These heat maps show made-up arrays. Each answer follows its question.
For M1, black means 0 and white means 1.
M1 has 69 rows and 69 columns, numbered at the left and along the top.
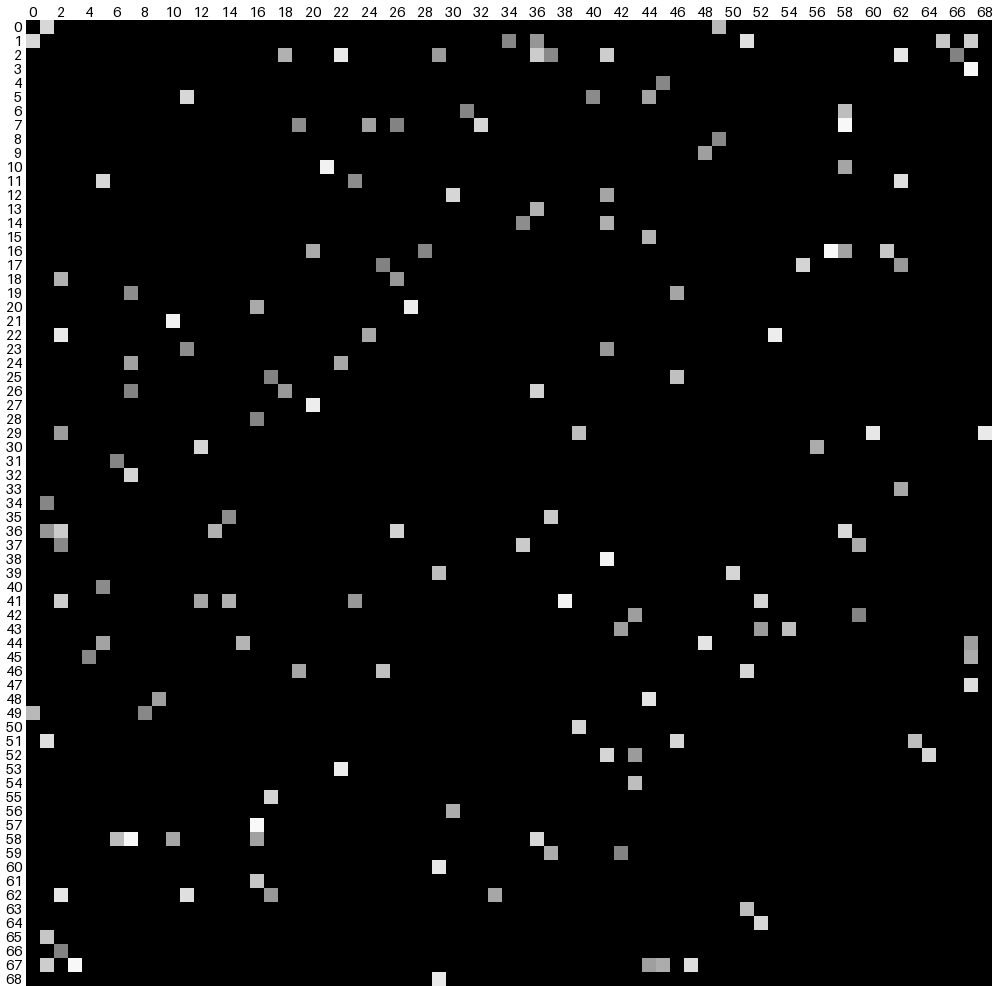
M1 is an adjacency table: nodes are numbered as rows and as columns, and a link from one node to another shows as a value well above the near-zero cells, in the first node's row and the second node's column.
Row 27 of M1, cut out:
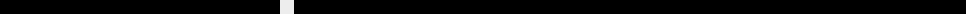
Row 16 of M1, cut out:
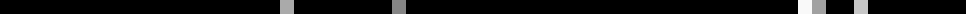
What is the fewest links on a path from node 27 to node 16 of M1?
2
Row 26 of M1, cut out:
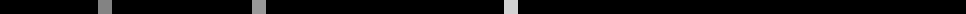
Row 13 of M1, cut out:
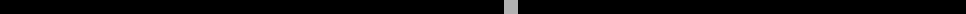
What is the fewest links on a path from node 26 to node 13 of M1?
2
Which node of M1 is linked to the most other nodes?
node 2
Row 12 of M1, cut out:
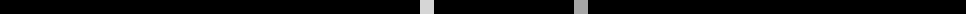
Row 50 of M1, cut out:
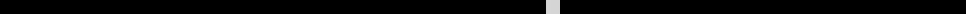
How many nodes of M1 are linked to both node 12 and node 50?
0
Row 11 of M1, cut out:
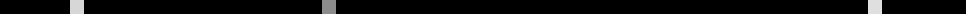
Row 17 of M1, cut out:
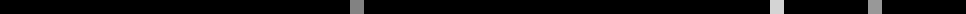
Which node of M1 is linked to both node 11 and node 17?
node 62
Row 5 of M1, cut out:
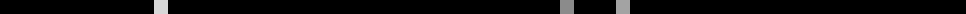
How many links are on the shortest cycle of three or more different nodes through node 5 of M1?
8
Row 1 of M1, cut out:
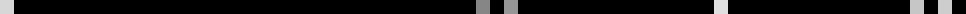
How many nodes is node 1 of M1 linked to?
6
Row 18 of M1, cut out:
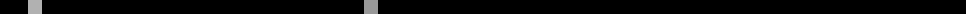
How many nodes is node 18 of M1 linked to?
2
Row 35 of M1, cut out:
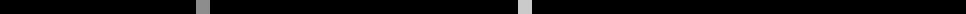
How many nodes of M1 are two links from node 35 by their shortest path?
3
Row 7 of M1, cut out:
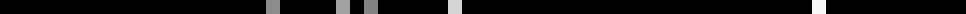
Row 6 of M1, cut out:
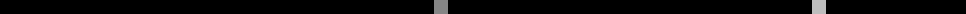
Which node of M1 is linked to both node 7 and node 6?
node 58
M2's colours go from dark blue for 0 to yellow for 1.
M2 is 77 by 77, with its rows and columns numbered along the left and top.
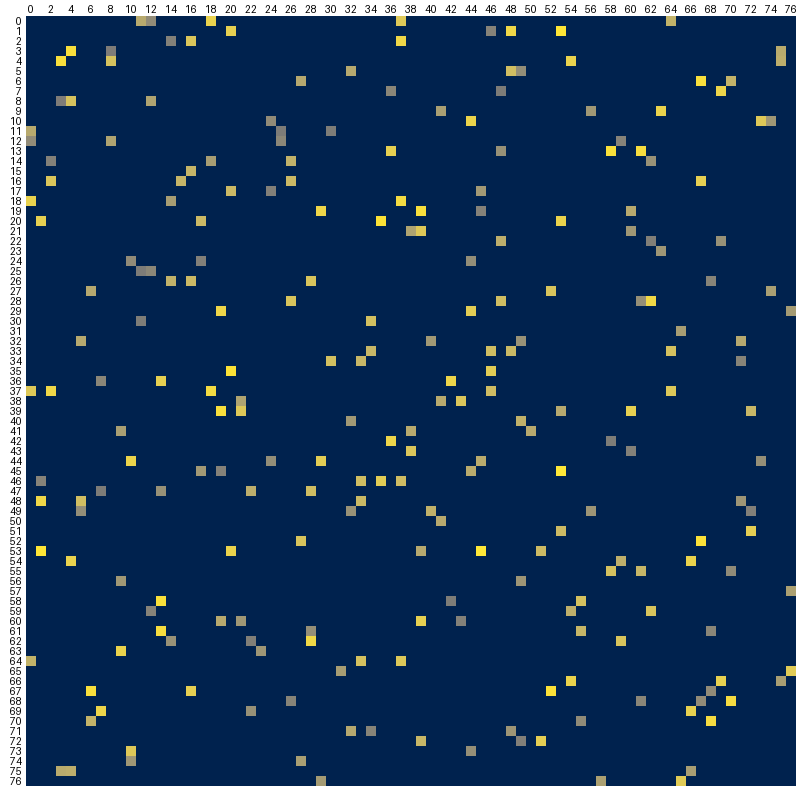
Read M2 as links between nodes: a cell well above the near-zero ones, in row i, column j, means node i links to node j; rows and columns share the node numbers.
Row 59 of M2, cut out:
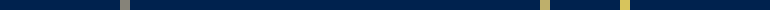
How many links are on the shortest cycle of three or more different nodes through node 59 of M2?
5
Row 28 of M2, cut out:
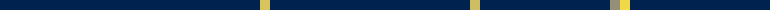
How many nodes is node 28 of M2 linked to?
4
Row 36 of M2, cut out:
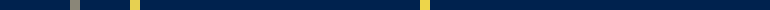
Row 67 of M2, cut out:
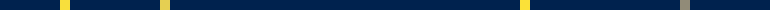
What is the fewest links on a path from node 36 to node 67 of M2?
4
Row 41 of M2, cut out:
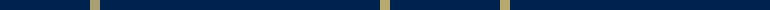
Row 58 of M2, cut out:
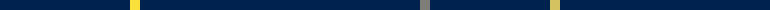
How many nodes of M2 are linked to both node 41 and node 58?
0
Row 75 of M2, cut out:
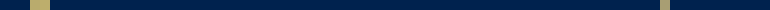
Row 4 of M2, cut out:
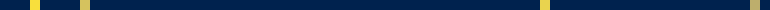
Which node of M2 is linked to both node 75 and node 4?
node 3
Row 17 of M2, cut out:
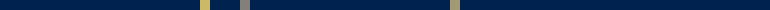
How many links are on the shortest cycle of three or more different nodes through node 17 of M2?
4
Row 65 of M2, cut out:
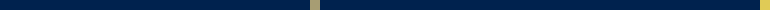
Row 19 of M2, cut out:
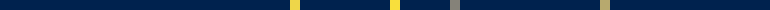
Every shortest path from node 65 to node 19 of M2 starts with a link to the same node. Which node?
node 76
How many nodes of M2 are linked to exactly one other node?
5
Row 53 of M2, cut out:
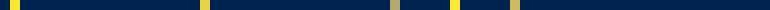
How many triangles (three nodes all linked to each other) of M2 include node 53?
1
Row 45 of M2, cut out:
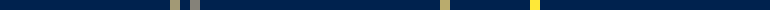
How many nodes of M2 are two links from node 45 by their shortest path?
9
